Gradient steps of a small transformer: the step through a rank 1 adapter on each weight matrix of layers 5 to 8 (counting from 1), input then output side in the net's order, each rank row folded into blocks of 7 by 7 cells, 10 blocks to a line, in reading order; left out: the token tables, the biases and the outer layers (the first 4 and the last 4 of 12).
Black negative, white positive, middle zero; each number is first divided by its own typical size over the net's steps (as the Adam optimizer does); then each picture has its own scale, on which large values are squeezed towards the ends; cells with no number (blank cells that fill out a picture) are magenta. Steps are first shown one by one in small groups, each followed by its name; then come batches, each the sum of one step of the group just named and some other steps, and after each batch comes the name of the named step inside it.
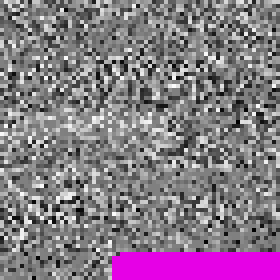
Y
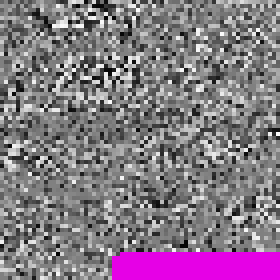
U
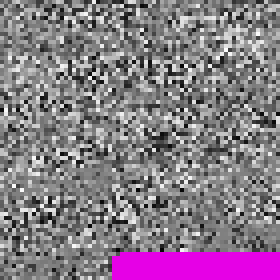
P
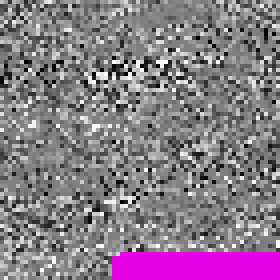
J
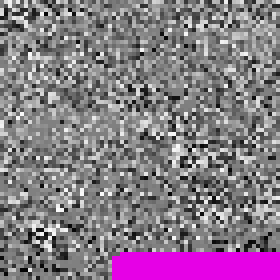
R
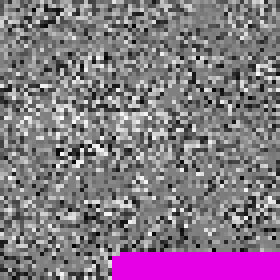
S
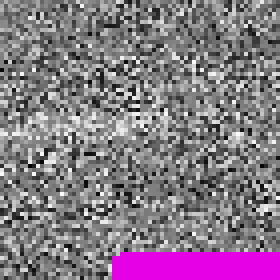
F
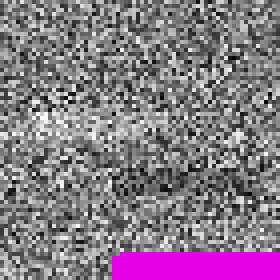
F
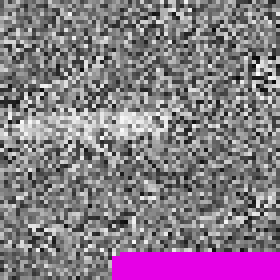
S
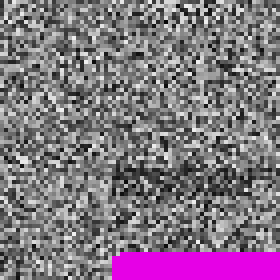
S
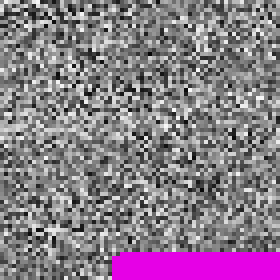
R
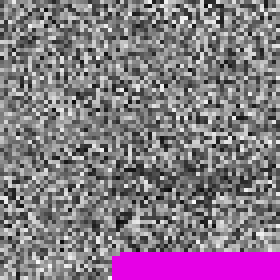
S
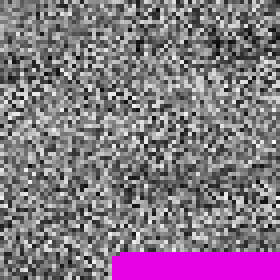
F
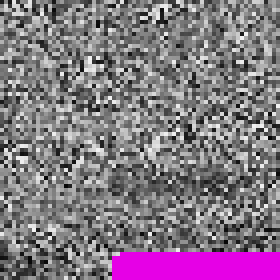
S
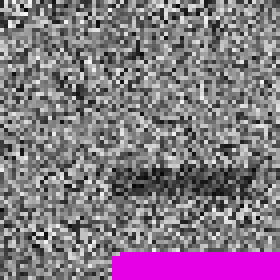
R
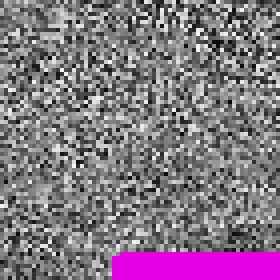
U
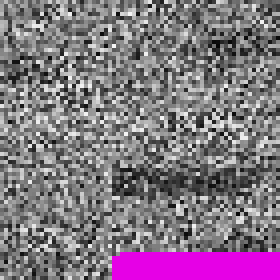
R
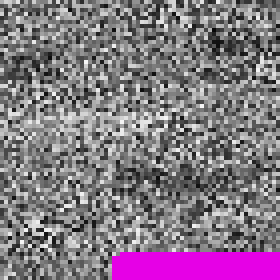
R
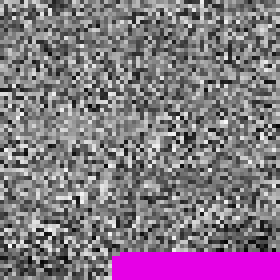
R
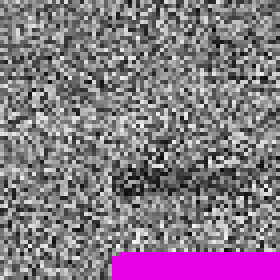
F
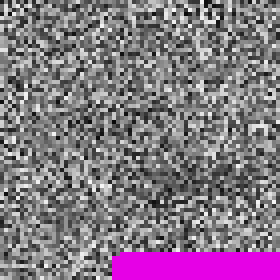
U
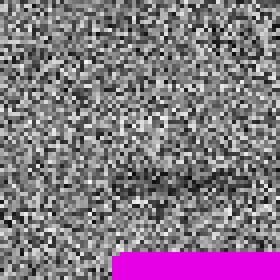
F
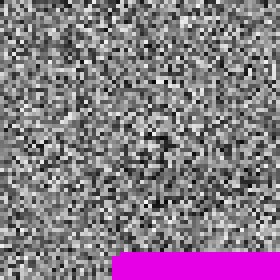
P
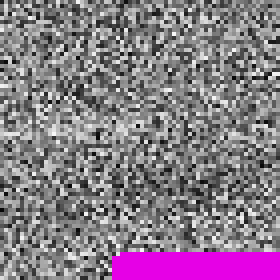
F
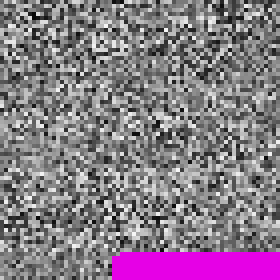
P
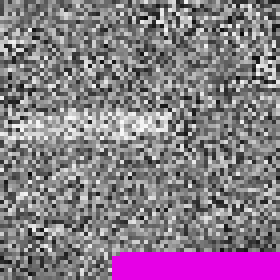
Y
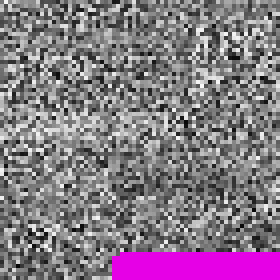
F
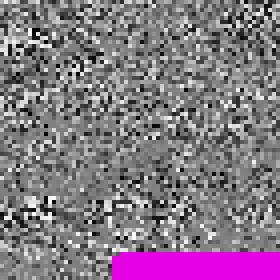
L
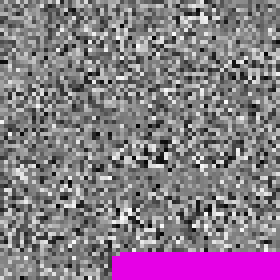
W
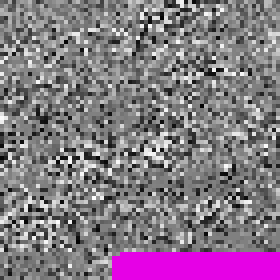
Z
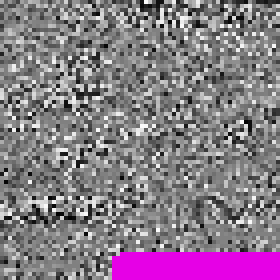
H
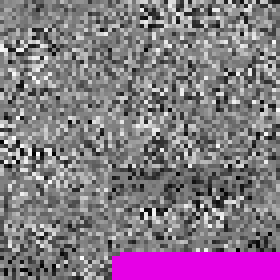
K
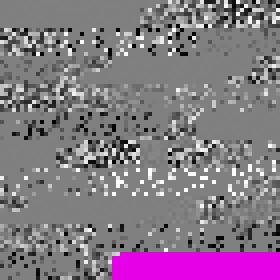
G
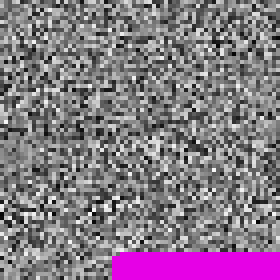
L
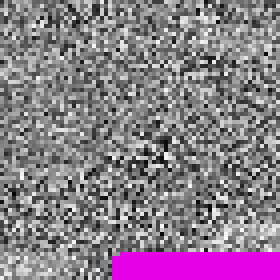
W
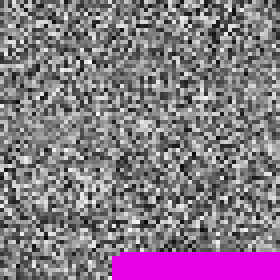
H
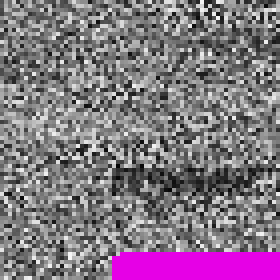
L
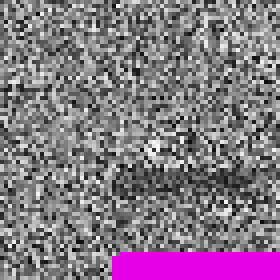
Z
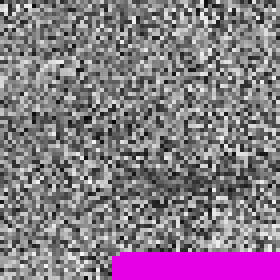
W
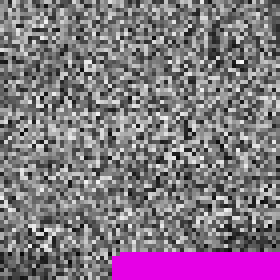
W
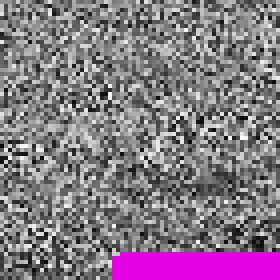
Z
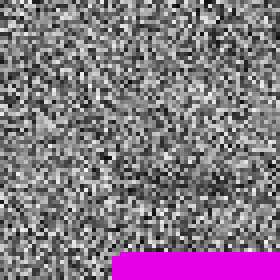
G
